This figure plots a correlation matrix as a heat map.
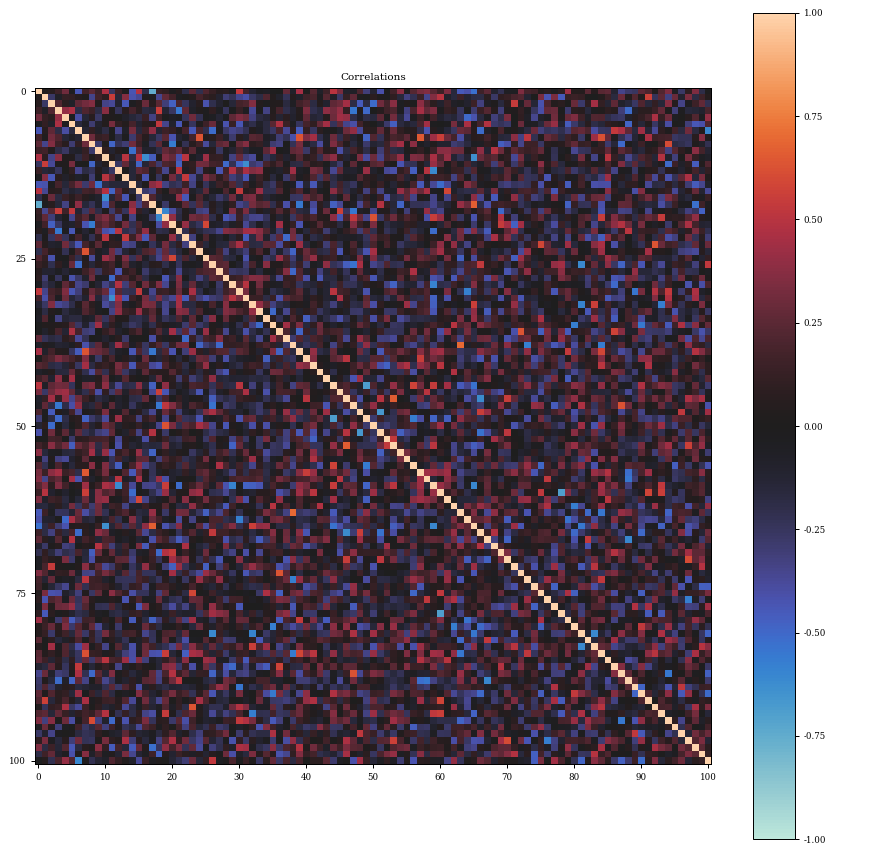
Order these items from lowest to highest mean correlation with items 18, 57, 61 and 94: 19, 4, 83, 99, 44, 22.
19, 99, 22, 4, 83, 44
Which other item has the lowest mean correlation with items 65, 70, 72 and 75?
8
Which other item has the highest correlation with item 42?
62
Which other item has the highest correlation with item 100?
26
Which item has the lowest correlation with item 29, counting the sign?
59
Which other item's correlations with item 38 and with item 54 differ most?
63
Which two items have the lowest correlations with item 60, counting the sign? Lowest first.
78, 14
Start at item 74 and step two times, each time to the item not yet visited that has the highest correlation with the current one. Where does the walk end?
87
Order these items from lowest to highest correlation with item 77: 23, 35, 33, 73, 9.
9, 23, 33, 35, 73
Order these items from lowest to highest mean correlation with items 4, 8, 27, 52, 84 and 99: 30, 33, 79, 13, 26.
33, 13, 26, 30, 79
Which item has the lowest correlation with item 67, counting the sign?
88
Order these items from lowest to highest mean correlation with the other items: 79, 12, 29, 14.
14, 29, 12, 79
